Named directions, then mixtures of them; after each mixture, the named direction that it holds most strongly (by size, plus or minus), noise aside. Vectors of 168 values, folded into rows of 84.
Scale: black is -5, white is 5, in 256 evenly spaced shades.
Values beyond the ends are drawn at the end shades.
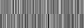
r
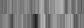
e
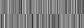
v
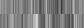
e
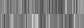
e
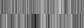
e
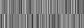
v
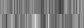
e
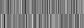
v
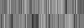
e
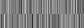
v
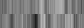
e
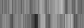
e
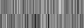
r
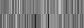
r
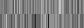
r
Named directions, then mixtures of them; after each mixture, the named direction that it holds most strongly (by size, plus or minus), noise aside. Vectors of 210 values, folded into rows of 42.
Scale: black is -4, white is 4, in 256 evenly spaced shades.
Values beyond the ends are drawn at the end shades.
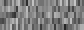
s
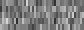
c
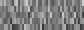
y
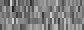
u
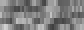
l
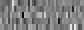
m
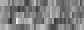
l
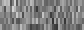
u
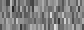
u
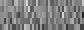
y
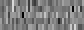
m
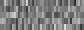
s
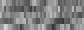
l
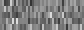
u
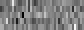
m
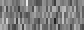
c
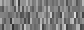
y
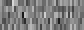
m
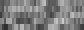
l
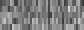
y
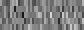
m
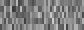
u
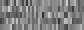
s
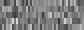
s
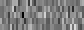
m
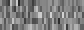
u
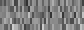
y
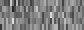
u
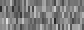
c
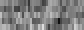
l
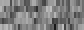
l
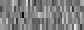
m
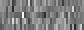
m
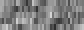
l
